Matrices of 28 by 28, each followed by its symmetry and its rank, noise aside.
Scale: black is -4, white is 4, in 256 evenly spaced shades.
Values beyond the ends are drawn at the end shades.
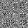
no symmetry, rank four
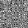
antisymmetric, rank four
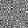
no symmetry, rank four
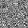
no symmetry, rank six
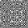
symmetric, rank four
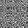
no symmetry, rank six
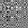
antisymmetric, rank four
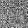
antisymmetric, rank six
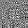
no symmetry, rank four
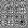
symmetric, rank four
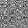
no symmetry, rank six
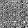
no symmetry, rank six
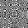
antisymmetric, rank four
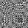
symmetric, rank four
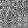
no symmetry, rank six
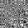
antisymmetric, rank six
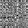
antisymmetric, rank four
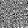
no symmetry, rank four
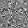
antisymmetric, rank six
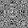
symmetric, rank four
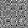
no symmetry, rank four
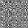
no symmetry, rank four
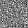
antisymmetric, rank six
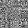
antisymmetric, rank six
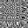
antisymmetric, rank six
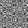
no symmetry, rank four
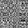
no symmetry, rank four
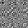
symmetric, rank four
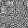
symmetric, rank four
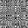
antisymmetric, rank four
